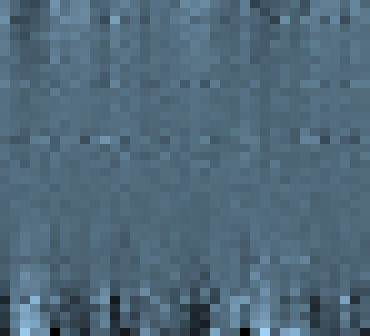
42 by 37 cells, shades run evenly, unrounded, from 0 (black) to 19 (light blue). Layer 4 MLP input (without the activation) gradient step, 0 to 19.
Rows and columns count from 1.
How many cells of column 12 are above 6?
37
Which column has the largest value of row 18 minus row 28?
11
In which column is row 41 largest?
3
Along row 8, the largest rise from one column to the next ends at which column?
6
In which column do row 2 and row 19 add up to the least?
27
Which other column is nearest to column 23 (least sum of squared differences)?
28
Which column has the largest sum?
4
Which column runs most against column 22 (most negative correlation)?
25
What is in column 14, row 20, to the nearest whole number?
9
